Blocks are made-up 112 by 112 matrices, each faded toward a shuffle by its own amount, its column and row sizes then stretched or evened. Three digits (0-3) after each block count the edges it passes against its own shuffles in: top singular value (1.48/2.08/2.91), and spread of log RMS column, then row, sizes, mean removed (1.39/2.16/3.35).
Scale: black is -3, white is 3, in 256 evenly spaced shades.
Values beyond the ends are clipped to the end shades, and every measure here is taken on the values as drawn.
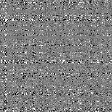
0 2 3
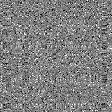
2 0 1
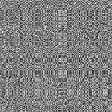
3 2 0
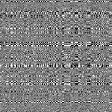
3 2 3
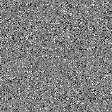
0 1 2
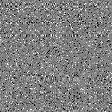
2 0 1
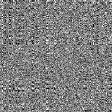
2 2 1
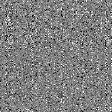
1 2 1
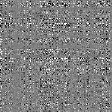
0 3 3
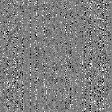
1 3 0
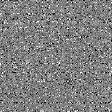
1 1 2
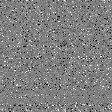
1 0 2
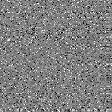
2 0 1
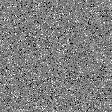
1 0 0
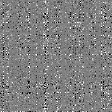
0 3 2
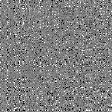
2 2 2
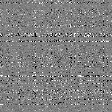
0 2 3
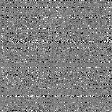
1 2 3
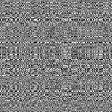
3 0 3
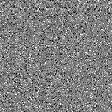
2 0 0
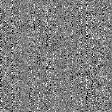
0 3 0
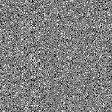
1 2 0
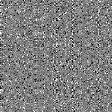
2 2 0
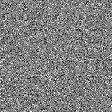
2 0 1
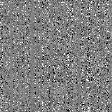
0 3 1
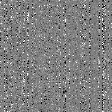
1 3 1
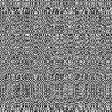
3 0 3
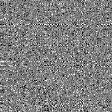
2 1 2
